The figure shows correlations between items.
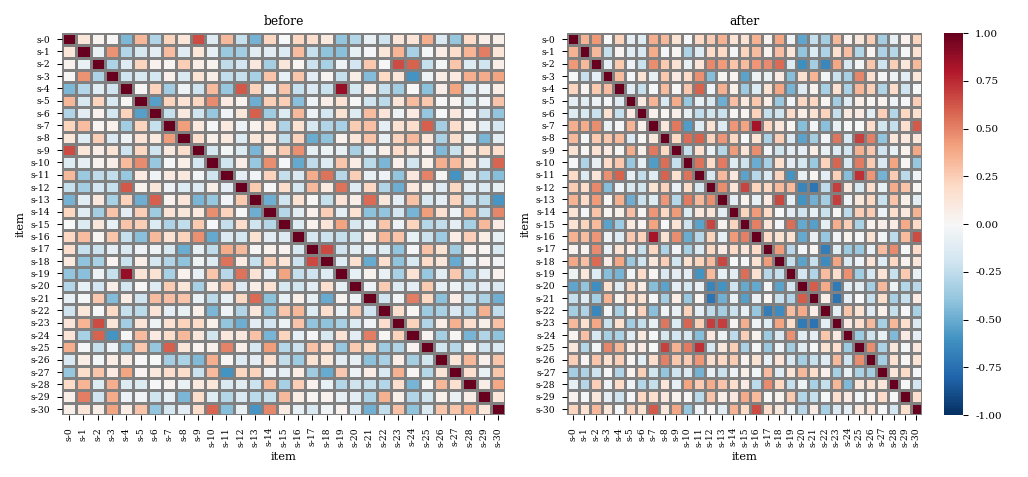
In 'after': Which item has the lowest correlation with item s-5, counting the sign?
s-13
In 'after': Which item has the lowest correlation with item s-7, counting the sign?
s-10
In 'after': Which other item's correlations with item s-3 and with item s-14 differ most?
s-15
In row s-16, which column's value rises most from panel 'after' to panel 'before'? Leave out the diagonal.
s-22
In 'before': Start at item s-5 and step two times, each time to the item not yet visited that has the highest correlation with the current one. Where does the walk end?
s-30
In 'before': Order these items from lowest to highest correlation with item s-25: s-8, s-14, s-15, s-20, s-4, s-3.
s-4, s-15, s-3, s-8, s-20, s-14
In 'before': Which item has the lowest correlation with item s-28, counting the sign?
s-24
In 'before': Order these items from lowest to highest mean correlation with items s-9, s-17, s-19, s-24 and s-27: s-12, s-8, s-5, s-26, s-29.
s-26, s-29, s-8, s-5, s-12
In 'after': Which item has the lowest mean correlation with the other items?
s-20
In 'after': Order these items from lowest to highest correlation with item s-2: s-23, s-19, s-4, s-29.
s-19, s-29, s-4, s-23
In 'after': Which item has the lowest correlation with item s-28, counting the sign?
s-24
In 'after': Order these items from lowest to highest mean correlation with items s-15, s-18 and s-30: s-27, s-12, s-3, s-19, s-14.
s-3, s-27, s-19, s-14, s-12
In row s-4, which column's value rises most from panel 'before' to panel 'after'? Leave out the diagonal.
s-11
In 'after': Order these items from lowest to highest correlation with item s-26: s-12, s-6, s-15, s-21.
s-21, s-6, s-15, s-12
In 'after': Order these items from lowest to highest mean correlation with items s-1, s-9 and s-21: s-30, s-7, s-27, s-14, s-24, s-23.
s-23, s-27, s-24, s-14, s-30, s-7
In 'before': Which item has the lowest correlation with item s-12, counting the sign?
s-23
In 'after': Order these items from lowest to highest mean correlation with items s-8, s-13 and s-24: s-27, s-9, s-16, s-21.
s-21, s-27, s-9, s-16
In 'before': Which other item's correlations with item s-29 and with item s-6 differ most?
s-13
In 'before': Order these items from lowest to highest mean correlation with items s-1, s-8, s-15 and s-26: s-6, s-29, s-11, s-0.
s-11, s-6, s-0, s-29
